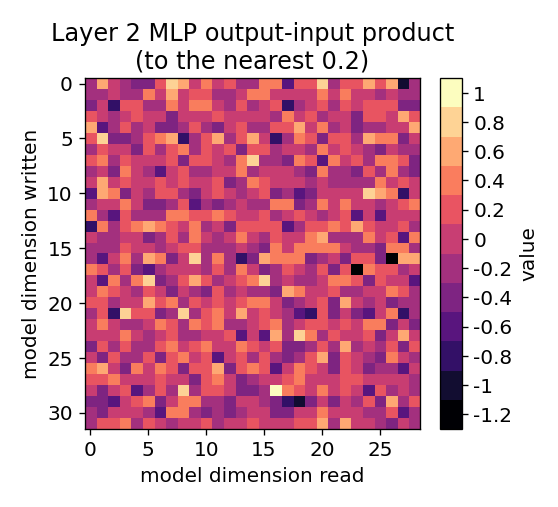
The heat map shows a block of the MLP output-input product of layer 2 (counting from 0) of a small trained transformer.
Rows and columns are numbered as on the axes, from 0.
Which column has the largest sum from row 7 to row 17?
3
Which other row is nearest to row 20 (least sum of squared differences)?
1
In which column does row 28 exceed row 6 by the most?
16
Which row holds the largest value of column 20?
0
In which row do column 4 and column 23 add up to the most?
13
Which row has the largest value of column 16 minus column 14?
28
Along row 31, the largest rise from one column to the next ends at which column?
22
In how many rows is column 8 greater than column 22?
13
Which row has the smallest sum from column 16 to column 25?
29
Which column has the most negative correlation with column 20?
11
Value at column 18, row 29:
-1
